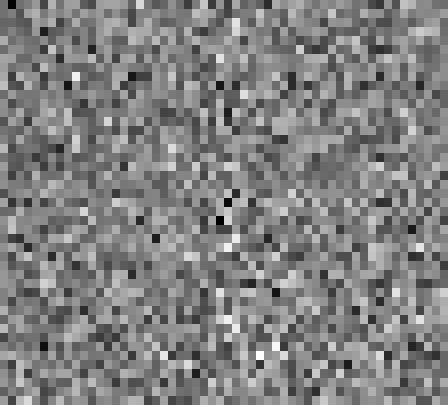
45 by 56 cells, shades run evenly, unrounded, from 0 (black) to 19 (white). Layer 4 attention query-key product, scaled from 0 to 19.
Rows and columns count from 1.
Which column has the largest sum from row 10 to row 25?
22
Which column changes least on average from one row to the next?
5
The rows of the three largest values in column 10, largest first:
9, 16, 17
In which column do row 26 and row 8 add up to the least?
26
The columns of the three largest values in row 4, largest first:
30, 53, 54
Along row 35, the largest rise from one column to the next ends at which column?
46
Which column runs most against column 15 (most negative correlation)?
48
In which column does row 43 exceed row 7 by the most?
27
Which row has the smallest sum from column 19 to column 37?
1
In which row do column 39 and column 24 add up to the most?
41
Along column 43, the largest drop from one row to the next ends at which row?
32
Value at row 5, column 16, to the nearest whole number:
7
